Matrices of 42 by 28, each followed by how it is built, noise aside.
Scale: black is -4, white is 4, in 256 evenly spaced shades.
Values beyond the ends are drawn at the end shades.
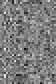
low rank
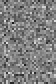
low rank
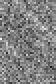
Toeplitz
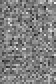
blocks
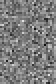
repeating rows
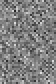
Toeplitz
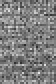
blocks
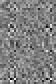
low rank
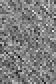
Toeplitz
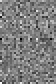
low rank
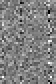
uneven columns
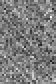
Toeplitz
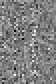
uneven columns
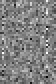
uneven columns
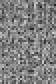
blocks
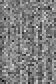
blocks
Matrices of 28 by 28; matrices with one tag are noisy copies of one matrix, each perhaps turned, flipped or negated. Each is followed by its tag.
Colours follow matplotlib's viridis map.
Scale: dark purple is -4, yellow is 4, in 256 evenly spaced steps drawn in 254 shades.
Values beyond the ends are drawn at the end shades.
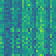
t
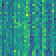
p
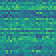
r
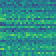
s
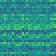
p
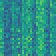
t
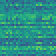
r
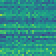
s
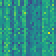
p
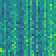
s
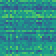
r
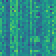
r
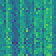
t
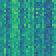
t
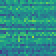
s
